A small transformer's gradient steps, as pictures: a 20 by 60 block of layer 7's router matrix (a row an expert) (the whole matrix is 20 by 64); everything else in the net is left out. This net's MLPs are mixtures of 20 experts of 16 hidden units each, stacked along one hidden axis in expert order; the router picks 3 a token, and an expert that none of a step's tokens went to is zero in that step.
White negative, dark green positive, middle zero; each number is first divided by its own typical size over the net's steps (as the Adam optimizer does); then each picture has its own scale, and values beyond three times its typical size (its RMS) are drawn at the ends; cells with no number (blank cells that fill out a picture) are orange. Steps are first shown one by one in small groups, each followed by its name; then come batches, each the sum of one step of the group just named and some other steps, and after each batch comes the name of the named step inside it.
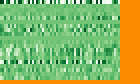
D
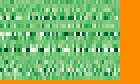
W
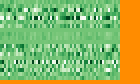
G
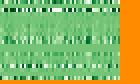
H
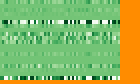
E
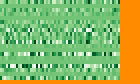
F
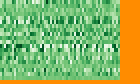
W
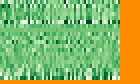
E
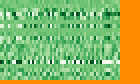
G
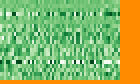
W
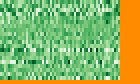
W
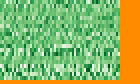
H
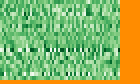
H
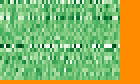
D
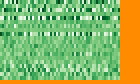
H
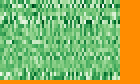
E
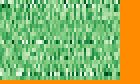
F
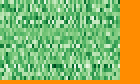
E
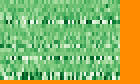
E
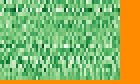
H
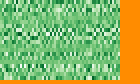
H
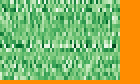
D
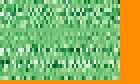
E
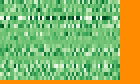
W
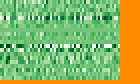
W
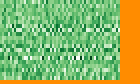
F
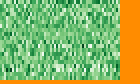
F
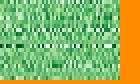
D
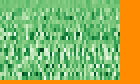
W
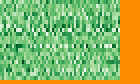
F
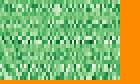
H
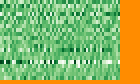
E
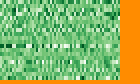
H
